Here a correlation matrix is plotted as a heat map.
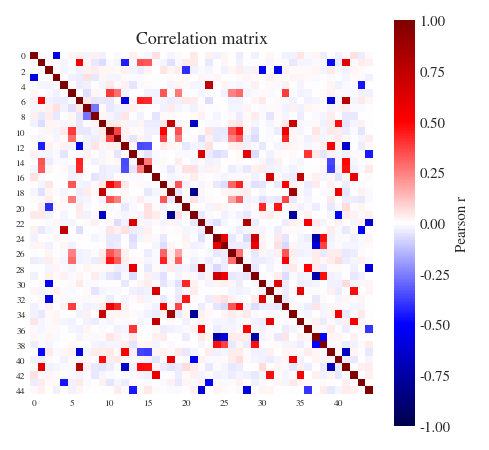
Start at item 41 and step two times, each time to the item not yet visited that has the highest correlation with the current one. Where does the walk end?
1
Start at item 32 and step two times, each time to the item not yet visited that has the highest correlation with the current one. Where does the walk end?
20
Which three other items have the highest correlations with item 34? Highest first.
18, 9, 40
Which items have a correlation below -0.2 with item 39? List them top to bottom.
1, 6, 14, 15, 41
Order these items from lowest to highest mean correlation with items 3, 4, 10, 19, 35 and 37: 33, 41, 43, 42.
43, 41, 42, 33
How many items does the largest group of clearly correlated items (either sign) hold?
8
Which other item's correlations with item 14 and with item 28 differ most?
22
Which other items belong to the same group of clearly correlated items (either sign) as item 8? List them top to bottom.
7
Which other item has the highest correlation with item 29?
24
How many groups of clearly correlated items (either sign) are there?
10
